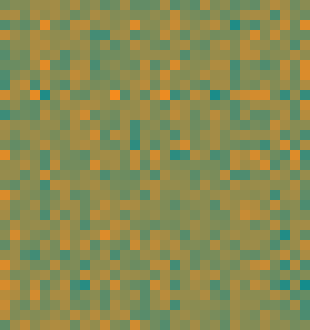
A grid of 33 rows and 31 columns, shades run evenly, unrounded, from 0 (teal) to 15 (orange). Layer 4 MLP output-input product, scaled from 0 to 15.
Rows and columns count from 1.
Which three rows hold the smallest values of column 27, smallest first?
15, 7, 12
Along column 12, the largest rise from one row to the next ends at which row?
10
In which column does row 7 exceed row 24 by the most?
29
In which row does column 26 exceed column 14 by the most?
4
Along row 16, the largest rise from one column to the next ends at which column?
30
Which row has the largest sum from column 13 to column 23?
3
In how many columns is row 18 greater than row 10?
12
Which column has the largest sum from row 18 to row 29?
1
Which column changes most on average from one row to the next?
31
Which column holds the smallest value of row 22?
5
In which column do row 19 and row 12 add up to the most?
9
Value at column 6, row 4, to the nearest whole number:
8
